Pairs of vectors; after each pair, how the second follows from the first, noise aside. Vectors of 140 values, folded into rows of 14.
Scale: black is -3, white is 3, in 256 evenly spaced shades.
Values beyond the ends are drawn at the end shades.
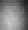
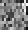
sign-scrambled.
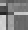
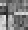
copied.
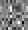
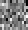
wrapped around, negated.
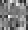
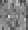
shrunk.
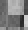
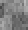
wrapped around, negated, shrunk.
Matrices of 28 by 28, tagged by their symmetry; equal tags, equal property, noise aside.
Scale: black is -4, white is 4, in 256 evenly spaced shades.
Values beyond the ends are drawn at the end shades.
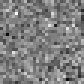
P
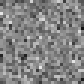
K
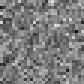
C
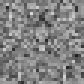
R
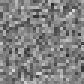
K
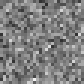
P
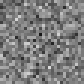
P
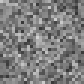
P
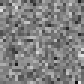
C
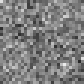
P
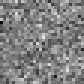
C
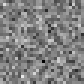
P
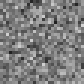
C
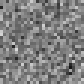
P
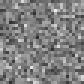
C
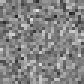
P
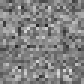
R
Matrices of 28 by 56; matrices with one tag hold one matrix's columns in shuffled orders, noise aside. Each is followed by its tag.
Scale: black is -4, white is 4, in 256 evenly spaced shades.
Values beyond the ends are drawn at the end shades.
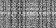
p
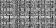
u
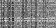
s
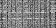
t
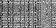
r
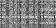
u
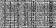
r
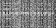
p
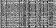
r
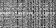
p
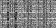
t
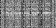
p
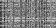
s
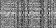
p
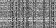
s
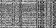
r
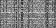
t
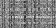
u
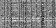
s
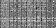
s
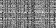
t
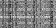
u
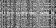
p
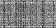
r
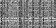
s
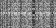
p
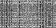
r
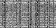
r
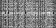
p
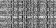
u
